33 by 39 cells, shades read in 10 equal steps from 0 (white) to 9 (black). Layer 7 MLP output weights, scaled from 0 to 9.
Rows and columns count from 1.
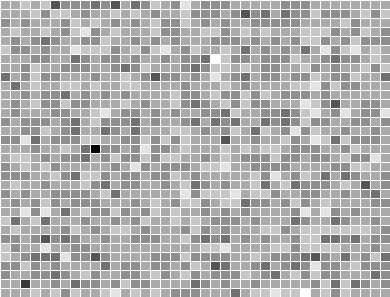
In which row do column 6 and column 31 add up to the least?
33
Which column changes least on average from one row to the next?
17
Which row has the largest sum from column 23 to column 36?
2
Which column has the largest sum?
34
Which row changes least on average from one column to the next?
28
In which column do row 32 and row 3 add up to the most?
3
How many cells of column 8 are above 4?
5
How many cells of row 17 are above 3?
12
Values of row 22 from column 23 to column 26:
2 1 3 2
